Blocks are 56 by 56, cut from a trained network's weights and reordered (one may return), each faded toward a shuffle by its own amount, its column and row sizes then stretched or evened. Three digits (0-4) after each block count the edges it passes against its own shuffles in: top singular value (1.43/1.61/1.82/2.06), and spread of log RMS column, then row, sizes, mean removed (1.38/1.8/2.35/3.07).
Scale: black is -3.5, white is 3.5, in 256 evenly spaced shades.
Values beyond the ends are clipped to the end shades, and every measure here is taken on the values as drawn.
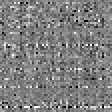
1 0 4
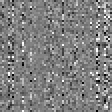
1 4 0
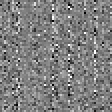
2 4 0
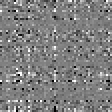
0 3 4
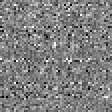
1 1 3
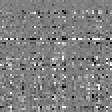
3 3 4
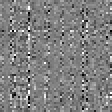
2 4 1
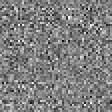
3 1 2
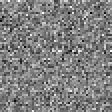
0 0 1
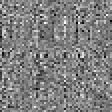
4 3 2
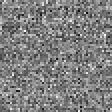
0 0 0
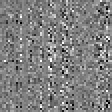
1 4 1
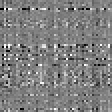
3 2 4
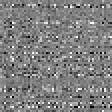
3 2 4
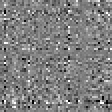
3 3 3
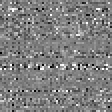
0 0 4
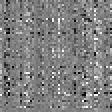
2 4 3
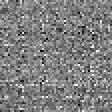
0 2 1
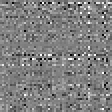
3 2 4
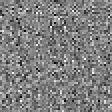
2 3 1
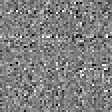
2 2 3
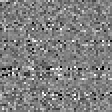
1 1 3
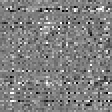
2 2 4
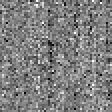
0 1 0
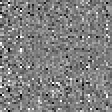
0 3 2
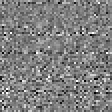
3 1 3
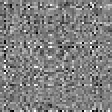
4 3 3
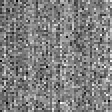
2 0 0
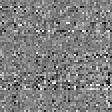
0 2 3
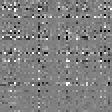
1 3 4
